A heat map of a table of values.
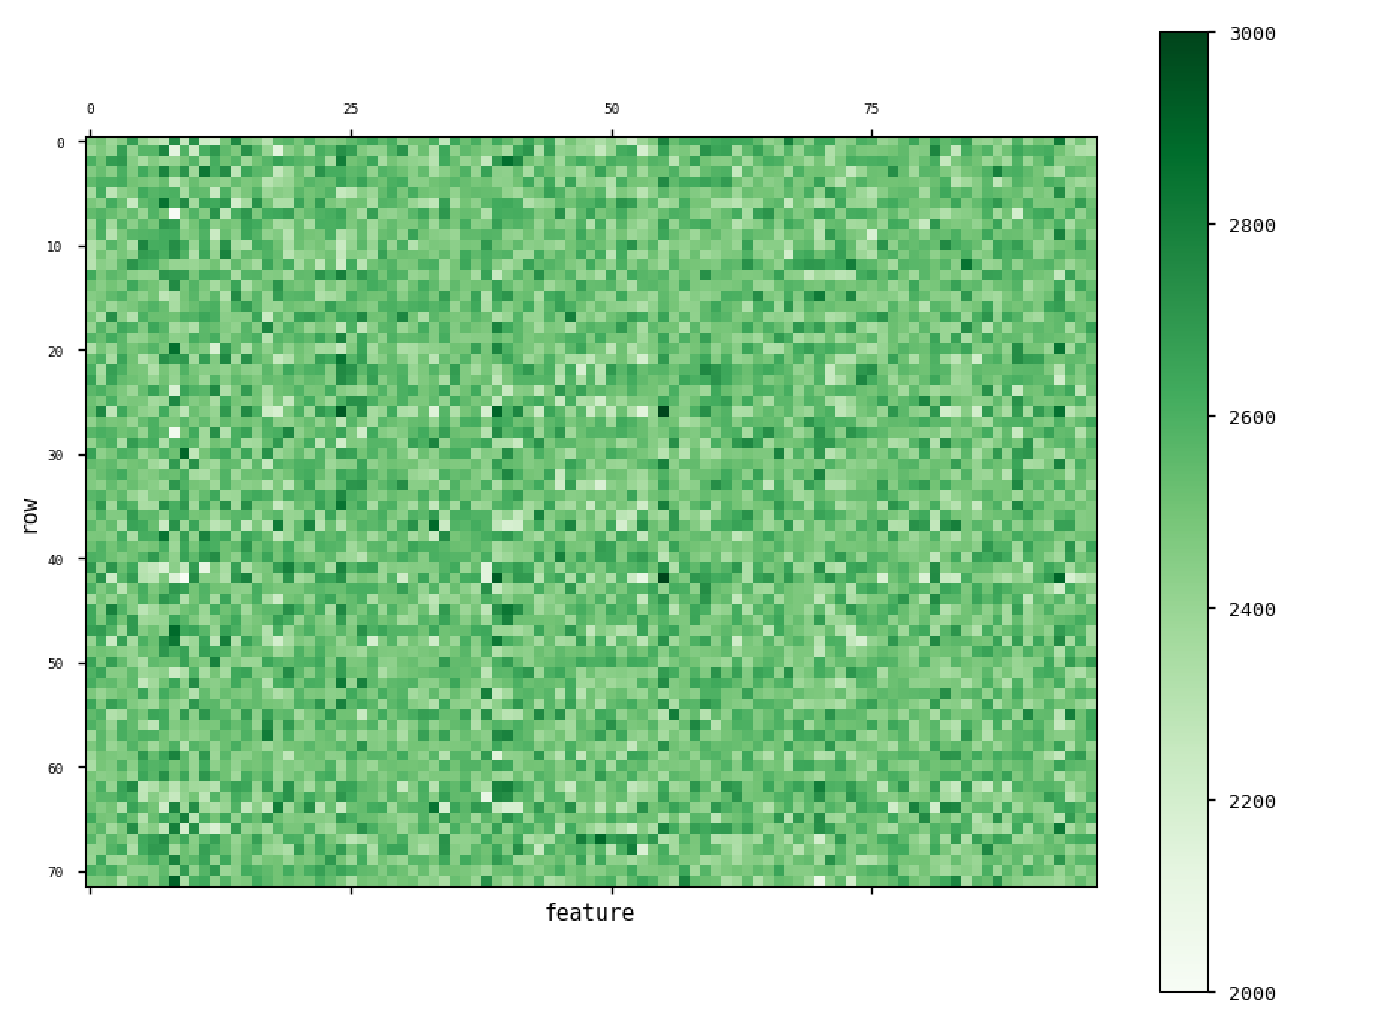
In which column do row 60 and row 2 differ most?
24
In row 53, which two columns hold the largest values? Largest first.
38, 82
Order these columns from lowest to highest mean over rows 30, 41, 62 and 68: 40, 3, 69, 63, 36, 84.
63, 69, 36, 84, 3, 40
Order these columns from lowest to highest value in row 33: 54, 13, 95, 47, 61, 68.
47, 68, 54, 95, 13, 61
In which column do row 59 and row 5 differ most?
93
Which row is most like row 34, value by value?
70
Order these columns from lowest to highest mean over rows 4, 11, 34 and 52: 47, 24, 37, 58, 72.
72, 47, 37, 58, 24
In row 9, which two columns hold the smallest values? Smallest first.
75, 12
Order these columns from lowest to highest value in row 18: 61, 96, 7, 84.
61, 7, 96, 84
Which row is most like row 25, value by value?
33
